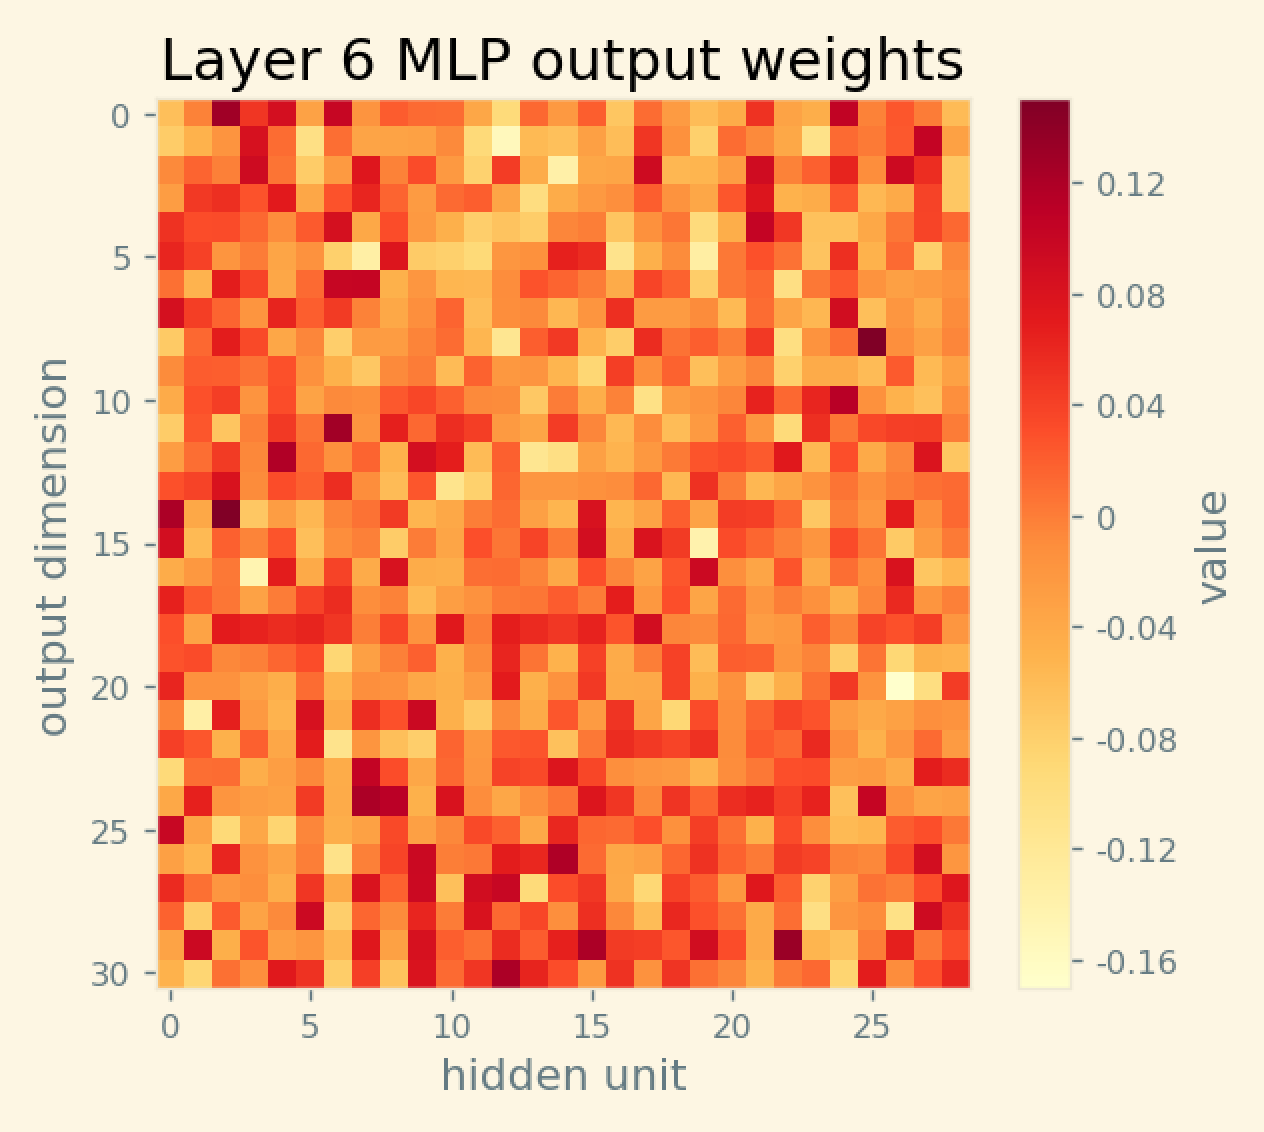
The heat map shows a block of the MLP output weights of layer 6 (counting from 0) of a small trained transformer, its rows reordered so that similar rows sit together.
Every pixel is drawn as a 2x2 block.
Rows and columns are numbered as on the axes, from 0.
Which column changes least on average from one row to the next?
20
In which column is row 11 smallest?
22
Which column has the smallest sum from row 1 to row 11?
19
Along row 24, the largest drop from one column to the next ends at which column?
9
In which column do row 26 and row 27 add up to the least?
6
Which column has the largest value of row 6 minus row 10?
17
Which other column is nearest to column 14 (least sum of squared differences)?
28
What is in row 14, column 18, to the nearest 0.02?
0.02
